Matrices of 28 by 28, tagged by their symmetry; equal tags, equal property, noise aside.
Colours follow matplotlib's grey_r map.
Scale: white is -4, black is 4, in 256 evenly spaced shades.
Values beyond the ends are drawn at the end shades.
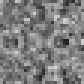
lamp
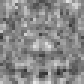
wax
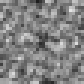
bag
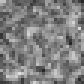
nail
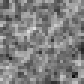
nail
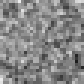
nail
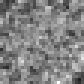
nail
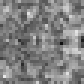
lamp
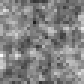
bag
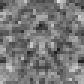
wax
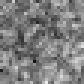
nail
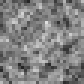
nail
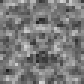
wax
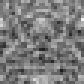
wax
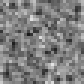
bag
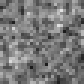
nail
